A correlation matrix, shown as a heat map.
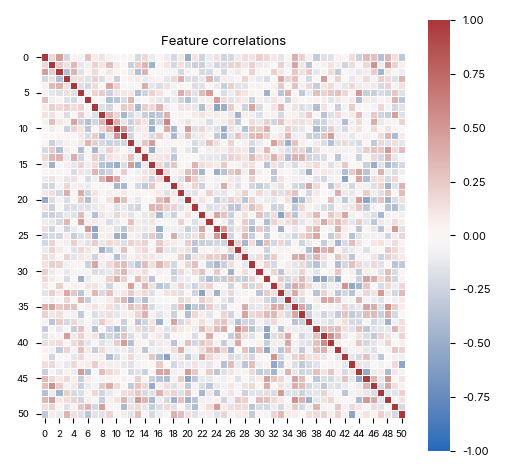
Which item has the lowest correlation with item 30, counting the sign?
26
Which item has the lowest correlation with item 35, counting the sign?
20
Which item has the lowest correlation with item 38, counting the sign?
31
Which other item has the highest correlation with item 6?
24
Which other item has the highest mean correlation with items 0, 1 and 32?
35
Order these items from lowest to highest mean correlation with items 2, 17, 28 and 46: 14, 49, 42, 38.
42, 38, 49, 14
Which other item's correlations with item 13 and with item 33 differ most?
7
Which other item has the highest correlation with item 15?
12
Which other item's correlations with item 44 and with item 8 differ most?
16
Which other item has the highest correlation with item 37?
18
